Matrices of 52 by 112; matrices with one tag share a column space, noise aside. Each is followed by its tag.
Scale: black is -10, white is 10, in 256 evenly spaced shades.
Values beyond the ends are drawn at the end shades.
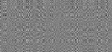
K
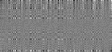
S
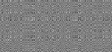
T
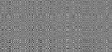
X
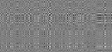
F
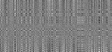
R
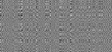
K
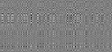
F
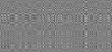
F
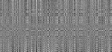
R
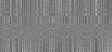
R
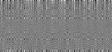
S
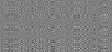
X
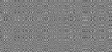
T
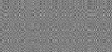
K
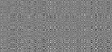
X
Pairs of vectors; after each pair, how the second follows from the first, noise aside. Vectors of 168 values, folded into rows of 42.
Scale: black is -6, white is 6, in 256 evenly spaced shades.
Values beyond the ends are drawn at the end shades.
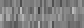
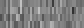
sign-scrambled.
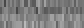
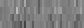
negated, partly zeroed.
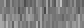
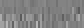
partly zeroed.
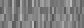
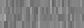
wrapped around, shrunk.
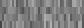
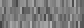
sign-scrambled.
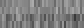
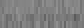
shrunk.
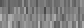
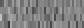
sign-scrambled.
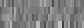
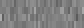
wrapped around, shrunk.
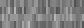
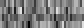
negated, scaled up.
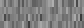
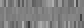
partly zeroed.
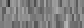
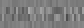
negated, partly zeroed.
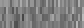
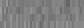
reversed, shrunk.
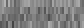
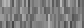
sign-scrambled.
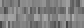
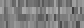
wrapped around.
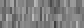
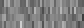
wrapped around.
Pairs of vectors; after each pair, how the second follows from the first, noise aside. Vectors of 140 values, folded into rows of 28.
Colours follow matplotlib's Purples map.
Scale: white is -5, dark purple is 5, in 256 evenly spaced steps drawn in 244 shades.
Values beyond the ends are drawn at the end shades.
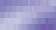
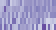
sign-scrambled.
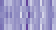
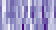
wrapped around, negated, scaled up.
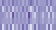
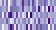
wrapped around, negated, scaled up.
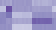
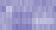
negated, shrunk.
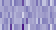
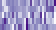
wrapped around, negated, scaled up.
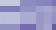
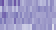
negated, partly zeroed.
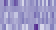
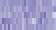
wrapped around, negated, shrunk.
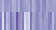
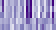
reversed, negated, scaled up.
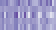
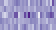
sign-scrambled.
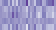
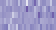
negated, partly zeroed.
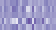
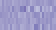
wrapped around, negated, shrunk.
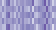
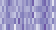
copied.
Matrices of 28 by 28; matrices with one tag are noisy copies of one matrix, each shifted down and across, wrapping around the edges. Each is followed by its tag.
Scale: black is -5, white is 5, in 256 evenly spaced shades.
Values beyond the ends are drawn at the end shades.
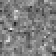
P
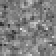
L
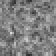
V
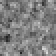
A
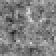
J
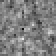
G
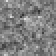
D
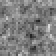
J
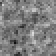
J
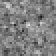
D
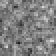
L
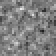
L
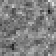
A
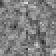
G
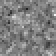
D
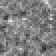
D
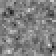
V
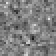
P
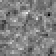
L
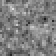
D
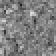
G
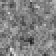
A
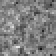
L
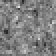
P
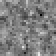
V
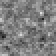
V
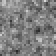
D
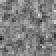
V
